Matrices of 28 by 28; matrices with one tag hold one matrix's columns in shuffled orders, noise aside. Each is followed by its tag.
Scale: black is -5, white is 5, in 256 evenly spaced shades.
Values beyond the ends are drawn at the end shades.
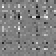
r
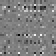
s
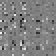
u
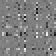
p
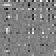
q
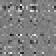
s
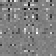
q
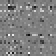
s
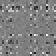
s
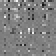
q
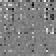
q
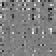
q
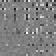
q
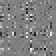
p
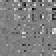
q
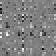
p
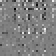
q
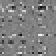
s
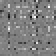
r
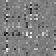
p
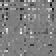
q
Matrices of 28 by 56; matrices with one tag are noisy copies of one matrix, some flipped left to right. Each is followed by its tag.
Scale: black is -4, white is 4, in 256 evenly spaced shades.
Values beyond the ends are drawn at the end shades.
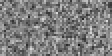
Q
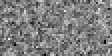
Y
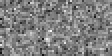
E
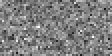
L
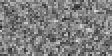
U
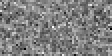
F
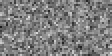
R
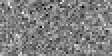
L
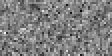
U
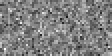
R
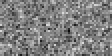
F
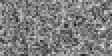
F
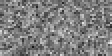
R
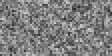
U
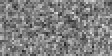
Q
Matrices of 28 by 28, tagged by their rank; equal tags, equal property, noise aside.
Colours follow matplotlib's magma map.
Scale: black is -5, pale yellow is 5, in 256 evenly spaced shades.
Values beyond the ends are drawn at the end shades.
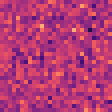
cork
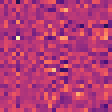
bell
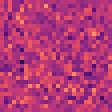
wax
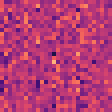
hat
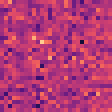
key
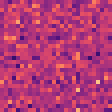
wax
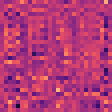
bell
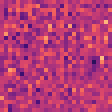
wax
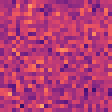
hat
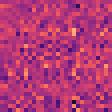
key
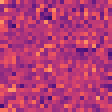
cork
